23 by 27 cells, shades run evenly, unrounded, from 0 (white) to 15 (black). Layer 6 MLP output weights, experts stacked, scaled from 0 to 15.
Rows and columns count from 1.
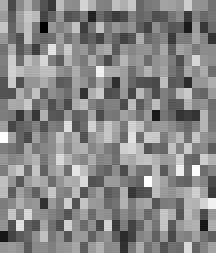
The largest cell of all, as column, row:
6, 3
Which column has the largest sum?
15
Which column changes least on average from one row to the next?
22
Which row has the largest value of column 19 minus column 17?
14
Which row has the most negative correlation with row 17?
9
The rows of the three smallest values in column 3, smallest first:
21, 16, 7
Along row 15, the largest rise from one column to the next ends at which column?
24
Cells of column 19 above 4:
20
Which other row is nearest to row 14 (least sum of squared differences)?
1
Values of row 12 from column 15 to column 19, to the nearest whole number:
5 8 3 4 7
